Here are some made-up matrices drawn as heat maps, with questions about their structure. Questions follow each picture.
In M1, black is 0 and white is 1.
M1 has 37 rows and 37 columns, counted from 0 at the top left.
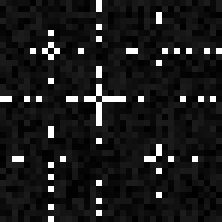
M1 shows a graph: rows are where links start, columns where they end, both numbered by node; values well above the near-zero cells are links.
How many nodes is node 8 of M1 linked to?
11
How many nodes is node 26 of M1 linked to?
7
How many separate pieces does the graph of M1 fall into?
3
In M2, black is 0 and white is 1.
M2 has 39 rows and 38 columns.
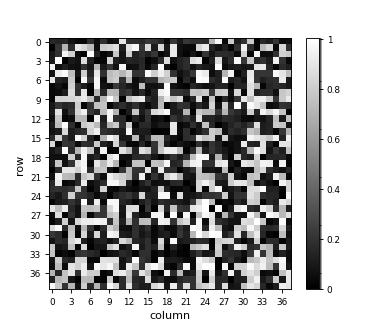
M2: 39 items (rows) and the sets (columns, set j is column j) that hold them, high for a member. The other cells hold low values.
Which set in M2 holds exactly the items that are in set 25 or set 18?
31
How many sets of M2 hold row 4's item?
7
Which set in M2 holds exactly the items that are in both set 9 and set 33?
13
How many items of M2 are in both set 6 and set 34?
3
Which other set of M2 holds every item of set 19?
12
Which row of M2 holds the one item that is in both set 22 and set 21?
19
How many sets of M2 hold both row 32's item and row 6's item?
9
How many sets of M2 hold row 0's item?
5
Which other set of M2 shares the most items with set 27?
17
